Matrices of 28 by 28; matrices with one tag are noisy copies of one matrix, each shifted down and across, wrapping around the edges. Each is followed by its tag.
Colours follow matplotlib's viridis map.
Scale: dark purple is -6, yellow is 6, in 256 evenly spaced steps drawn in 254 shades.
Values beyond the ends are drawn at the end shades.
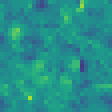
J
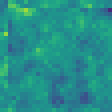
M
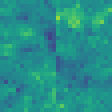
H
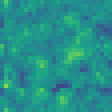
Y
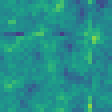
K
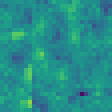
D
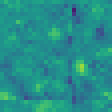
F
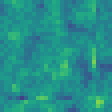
K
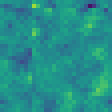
Y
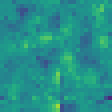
D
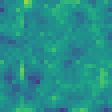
K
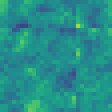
Y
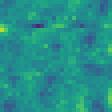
K
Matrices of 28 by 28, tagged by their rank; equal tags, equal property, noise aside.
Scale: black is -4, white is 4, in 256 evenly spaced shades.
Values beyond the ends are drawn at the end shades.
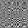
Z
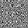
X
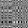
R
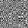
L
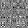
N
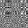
Z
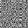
N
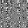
L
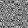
N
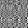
L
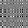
R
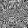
X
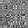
N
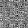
X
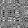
Z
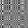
R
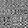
N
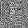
X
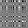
R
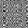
L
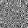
X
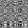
Z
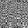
N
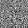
X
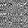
N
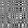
Z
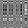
R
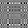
R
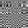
Z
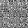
N
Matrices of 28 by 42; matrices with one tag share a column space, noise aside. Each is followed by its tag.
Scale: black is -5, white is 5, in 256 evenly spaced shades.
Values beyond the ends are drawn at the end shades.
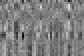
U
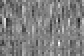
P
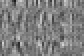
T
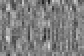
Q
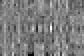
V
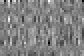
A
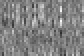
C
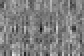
V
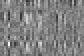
T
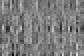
V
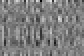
A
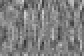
Q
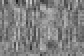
Q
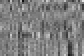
U
